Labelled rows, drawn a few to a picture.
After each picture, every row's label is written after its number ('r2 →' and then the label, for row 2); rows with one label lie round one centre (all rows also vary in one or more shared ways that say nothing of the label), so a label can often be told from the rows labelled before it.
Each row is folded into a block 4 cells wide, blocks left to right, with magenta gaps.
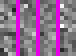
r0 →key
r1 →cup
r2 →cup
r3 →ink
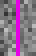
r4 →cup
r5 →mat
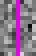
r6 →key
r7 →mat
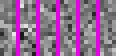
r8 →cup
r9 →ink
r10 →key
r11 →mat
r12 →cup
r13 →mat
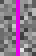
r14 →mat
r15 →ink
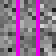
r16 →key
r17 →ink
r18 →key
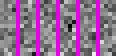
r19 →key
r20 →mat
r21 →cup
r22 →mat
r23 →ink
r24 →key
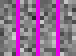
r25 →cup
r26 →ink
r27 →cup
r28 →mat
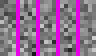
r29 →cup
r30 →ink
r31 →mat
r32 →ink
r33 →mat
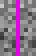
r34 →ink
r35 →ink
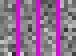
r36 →key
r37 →mat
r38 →cup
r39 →ink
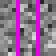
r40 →key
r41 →cup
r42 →cup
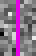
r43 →cup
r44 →mat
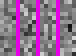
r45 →ink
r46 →key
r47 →mat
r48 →mat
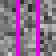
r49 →key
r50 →cup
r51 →mat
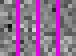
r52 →mat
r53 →mat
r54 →key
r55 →key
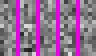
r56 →cup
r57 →ink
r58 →mat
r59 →key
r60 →ink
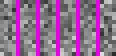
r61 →mat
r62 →cup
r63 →cup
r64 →mat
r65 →cup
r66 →mat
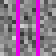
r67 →mat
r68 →mat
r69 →ink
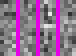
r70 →cup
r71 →key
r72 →mat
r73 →ink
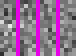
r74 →cup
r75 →cup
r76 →mat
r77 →ink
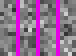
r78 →key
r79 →ink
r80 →cup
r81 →key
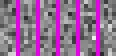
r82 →key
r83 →mat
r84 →ink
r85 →ink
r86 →mat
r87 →cup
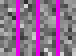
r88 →ink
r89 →cup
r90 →key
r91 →mat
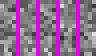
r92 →key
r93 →key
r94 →key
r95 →ink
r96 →cup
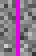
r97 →ink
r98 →ink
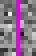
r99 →cup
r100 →cup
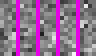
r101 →cup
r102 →ink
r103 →cup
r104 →cup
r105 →cup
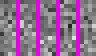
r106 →cup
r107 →cup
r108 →key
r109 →mat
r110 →mat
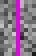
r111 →cup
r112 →ink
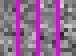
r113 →key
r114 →cup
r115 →ink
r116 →ink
